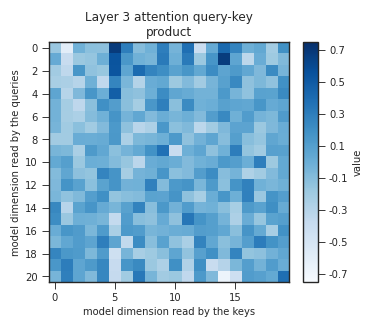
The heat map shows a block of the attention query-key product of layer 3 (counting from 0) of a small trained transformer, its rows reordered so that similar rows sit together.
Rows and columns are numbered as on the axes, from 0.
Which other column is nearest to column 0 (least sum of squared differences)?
3
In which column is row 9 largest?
9
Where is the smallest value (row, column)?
20, 14
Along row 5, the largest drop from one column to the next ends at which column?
10
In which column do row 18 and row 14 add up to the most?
0
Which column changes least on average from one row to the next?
19
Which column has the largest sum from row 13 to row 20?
4
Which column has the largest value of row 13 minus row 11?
16
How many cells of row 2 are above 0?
14
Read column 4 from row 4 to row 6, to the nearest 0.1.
0 0.2 0
